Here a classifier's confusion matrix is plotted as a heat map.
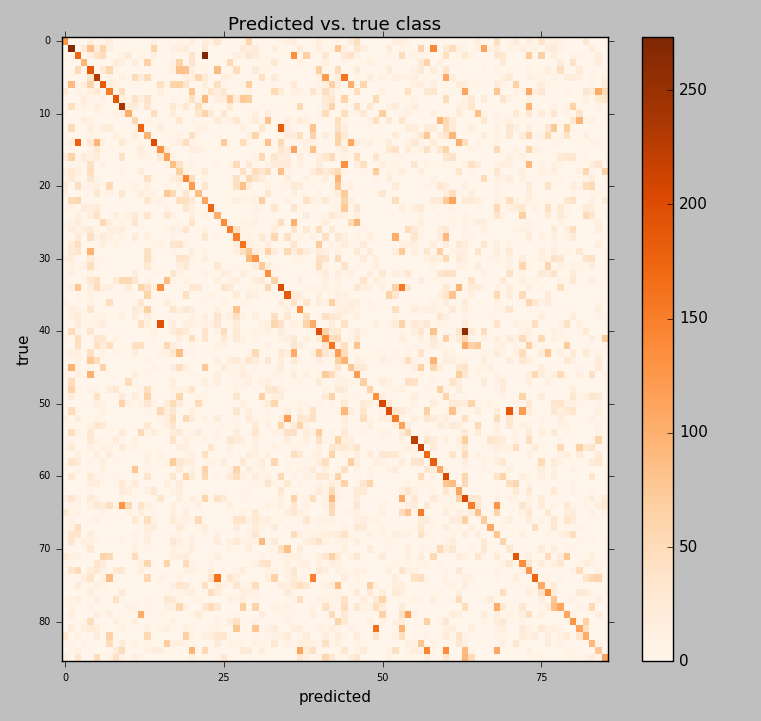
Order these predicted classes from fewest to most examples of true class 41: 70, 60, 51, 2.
51, 70, 2, 60
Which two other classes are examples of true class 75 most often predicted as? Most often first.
43, 48
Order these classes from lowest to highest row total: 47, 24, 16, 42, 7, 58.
47, 24, 16, 58, 42, 7
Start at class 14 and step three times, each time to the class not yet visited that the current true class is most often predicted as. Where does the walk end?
61
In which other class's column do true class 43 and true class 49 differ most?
36
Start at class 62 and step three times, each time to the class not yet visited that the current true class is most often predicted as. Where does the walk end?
53
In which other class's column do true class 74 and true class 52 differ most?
24
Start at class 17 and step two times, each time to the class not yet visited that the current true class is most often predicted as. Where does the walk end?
58
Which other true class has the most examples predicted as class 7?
74
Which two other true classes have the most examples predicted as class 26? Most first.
8, 3
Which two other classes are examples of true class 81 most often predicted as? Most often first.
49, 53
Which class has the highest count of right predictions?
1
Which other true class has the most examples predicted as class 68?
64
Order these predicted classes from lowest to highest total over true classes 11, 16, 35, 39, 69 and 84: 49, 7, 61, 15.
7, 49, 61, 15
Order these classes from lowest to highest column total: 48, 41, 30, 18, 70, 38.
48, 38, 70, 30, 18, 41
